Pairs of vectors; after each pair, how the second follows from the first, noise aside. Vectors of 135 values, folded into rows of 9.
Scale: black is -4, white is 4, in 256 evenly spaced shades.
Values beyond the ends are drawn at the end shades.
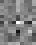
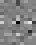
negated, partly zeroed.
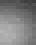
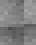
wrapped around, shrunk.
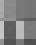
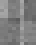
wrapped around, shrunk.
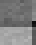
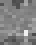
wrapped around, negated, partly zeroed.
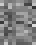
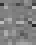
negated, partly zeroed.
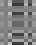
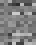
sign-scrambled.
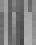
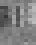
wrapped around, negated, partly zeroed.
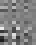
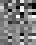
reversed, scaled up.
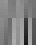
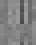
wrapped around, shrunk.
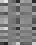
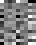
reversed, scaled up.
